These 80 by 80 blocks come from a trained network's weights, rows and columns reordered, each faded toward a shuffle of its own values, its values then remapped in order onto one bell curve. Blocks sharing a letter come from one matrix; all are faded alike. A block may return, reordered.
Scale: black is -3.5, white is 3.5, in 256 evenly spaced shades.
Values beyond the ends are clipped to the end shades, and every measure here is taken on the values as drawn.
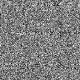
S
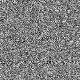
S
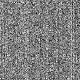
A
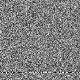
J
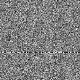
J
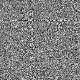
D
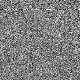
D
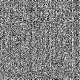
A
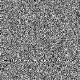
D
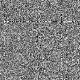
D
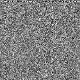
D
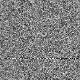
D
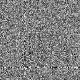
D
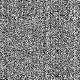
A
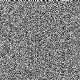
D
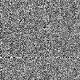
D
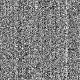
A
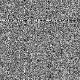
D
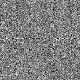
D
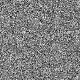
S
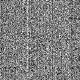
A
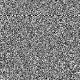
D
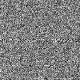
S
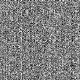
A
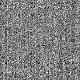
A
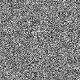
S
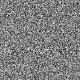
S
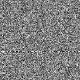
D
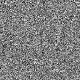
S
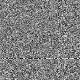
J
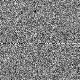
J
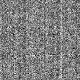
A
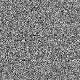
S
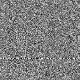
D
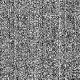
A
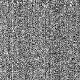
A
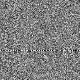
J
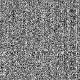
A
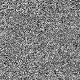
S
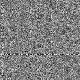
J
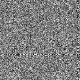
J
